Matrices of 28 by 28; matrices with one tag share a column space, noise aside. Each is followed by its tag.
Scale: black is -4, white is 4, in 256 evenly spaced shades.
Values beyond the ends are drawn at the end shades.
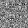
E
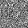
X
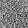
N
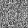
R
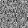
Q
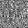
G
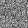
X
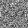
X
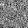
E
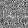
G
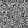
X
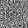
R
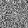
R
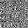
N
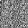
R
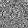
X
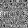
X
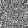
R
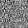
Q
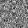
Q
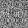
G
